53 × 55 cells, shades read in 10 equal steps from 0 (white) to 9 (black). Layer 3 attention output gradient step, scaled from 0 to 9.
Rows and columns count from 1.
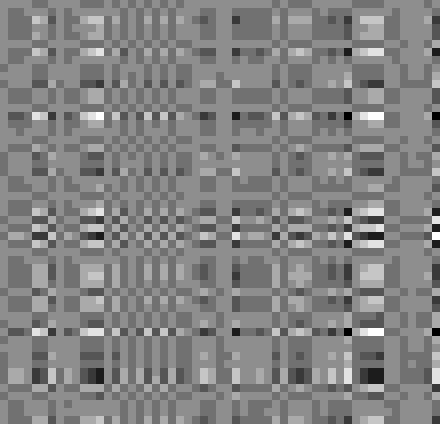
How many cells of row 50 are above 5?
3
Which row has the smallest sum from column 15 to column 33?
30
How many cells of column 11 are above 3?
39
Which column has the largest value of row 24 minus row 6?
55
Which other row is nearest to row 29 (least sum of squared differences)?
31
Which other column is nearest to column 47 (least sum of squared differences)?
48
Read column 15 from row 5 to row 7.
4 5 3
